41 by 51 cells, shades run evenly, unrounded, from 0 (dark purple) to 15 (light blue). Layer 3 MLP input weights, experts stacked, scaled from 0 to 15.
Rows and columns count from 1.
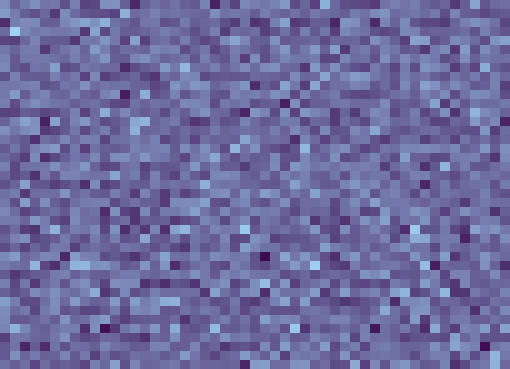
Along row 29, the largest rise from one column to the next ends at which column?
8
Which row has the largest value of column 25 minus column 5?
14
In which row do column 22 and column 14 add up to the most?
37
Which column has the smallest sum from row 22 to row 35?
34
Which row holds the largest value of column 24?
17
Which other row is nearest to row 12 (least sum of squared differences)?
31
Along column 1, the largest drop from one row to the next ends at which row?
3
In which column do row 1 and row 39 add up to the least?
49
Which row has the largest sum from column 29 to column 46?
10
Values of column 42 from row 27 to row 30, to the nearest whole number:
12 8 10 6
